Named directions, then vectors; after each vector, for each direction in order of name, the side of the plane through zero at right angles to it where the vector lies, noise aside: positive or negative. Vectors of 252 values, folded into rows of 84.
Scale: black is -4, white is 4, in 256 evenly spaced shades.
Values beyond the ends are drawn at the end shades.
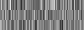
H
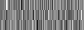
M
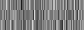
positive, positive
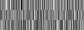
positive, positive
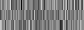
positive, positive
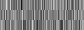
positive, positive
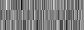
positive, positive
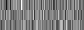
negative, negative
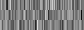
positive, negative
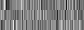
negative, negative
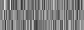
positive, positive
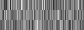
negative, negative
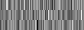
negative, positive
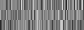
negative, negative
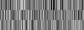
negative, negative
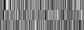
negative, positive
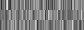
negative, positive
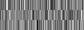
negative, positive
